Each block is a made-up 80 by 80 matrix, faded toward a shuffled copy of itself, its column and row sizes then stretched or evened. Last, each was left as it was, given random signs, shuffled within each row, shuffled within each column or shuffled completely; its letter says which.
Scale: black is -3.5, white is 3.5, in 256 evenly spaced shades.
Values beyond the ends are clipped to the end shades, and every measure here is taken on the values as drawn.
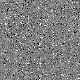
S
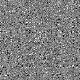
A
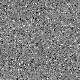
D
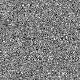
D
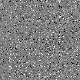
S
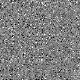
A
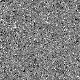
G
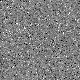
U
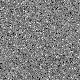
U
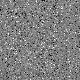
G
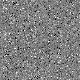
G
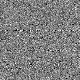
D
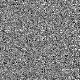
S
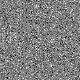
G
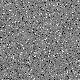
U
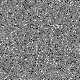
D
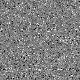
D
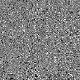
A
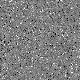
U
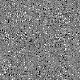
A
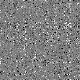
A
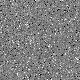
U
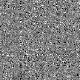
A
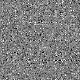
S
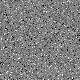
U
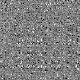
A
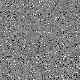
S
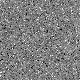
U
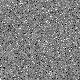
U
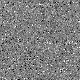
D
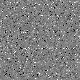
D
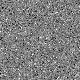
U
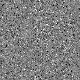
G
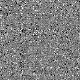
A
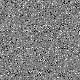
D
